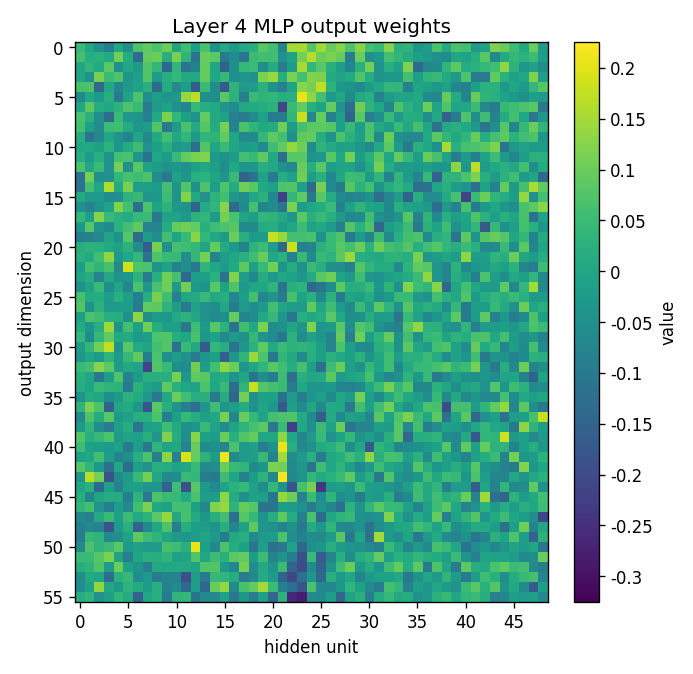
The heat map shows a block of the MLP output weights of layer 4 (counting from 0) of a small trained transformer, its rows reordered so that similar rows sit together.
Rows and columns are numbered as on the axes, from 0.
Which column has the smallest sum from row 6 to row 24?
7
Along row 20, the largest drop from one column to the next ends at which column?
23
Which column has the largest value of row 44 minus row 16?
12
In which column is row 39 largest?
44
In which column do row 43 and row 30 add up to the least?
13
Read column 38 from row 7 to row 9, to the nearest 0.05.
-0.15 0 0.05
